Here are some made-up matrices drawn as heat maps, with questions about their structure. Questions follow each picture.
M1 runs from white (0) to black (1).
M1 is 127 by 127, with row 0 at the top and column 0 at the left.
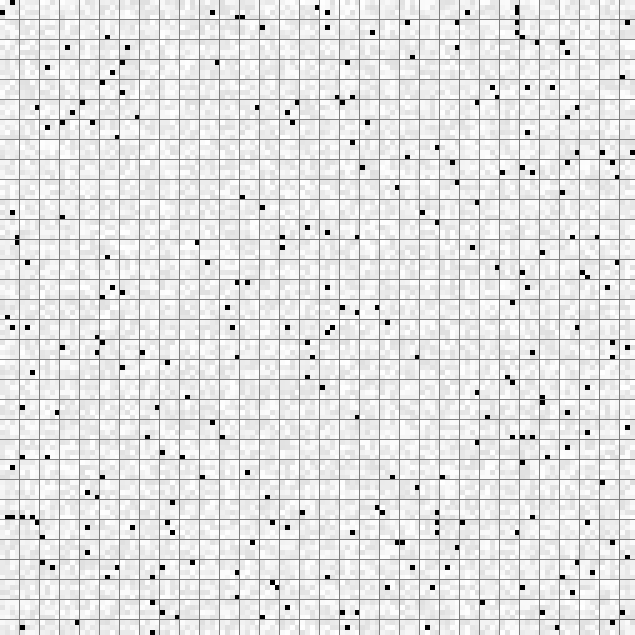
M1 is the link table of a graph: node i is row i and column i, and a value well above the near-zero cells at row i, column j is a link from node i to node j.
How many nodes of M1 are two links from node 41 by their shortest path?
2
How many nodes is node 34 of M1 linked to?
2
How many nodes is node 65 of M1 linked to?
6
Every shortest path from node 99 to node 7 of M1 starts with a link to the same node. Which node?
node 19
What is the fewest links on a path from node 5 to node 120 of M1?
4
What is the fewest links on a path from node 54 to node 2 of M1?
5
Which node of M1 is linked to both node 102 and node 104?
node 87
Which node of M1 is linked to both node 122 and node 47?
node 71
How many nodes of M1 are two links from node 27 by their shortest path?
1
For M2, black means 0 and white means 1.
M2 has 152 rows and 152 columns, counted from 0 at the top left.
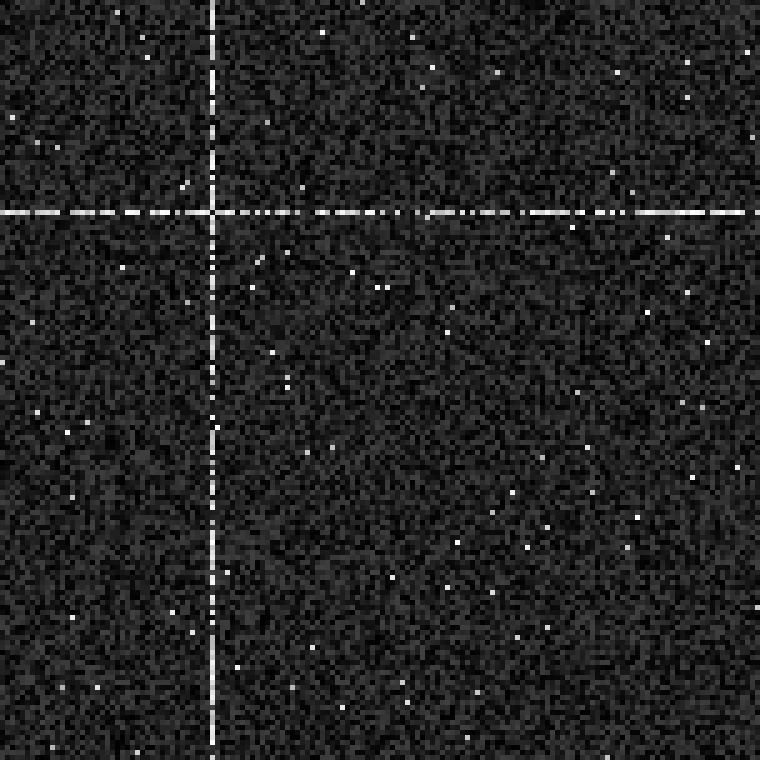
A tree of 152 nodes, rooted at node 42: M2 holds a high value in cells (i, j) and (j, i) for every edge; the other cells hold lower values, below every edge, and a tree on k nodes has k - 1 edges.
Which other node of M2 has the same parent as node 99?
123
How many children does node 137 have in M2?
3
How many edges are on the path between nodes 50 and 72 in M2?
4
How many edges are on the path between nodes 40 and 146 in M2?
2
